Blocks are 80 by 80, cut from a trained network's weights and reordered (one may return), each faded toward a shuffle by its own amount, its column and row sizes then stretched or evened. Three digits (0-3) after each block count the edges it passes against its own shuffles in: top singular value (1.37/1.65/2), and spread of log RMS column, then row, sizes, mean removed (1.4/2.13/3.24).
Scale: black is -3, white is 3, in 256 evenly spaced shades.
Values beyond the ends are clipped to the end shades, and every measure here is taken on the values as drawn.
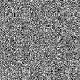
2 1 0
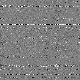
3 0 2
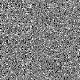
1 1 0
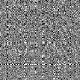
3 2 1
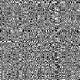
3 2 2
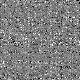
0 0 2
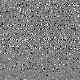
0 0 3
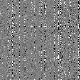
2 3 0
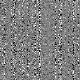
1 3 1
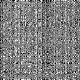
3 1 2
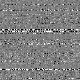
2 0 3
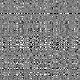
3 2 3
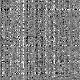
3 2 2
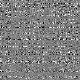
0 2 3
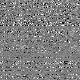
0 0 3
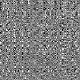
3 3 2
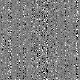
0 3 0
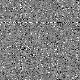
1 1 1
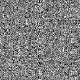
2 2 0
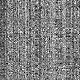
3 0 1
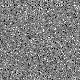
1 0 0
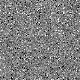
0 1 1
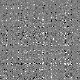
1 2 2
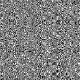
2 2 0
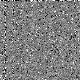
1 1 1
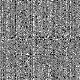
2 1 1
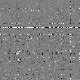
3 1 2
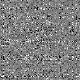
1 2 2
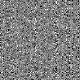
2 2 0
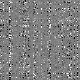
1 3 2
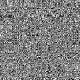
2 0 1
